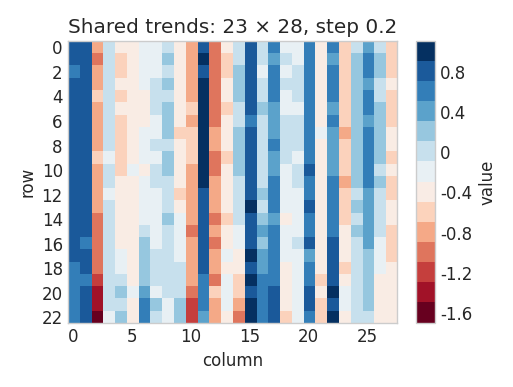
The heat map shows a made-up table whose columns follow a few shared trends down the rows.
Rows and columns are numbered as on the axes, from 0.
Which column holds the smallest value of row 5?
12
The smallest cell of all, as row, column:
22, 2
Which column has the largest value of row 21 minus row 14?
6
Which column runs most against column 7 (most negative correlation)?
21
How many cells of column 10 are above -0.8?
4
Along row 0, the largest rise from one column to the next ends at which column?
11
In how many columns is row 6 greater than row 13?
5
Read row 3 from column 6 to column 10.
-0.2 0 0.2 -0.4 -0.8
